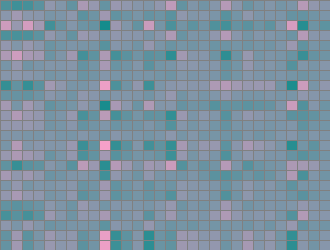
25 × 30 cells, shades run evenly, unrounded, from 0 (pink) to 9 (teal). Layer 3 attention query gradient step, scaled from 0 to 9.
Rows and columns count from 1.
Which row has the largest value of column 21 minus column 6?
6
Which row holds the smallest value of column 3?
3
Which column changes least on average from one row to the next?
26
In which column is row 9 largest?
27
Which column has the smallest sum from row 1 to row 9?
10
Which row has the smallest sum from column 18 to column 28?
9
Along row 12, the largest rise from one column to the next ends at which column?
11
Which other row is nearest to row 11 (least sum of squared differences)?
18
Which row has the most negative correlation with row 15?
17
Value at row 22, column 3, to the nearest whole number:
7
